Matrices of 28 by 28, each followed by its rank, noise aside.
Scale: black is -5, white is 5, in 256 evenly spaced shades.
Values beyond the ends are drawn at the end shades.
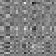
two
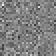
six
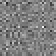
three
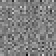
five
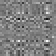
two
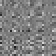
two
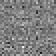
five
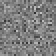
six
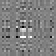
two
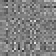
three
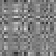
two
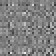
three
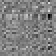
two
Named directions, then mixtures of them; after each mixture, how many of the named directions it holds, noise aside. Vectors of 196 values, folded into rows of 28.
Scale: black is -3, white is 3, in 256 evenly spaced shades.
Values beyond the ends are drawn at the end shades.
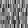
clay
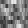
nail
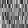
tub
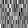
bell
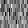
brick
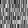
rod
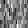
two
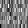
two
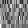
two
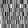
three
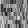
three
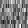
two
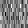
three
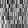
three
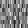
one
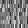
one
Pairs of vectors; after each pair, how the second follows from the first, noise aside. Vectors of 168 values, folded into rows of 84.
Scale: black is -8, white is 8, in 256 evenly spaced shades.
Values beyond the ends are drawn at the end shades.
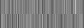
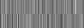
copied.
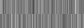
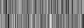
reversed, negated, scaled up.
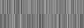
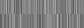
copied.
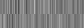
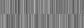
copied.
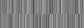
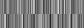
reversed, scaled up.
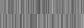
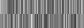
reversed, scaled up.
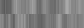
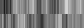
scaled up.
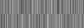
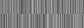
copied.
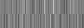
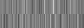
copied.
